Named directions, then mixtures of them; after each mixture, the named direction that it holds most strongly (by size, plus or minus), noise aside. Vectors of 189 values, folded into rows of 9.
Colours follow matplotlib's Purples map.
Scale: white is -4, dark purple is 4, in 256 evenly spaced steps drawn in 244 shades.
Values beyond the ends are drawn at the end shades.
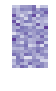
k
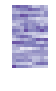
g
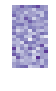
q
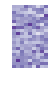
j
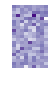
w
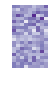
w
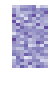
k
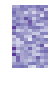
q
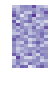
k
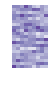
g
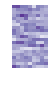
g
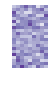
j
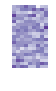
k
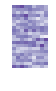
g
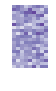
j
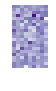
w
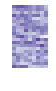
g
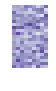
j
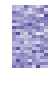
j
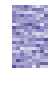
j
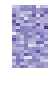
k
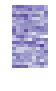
g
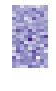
q
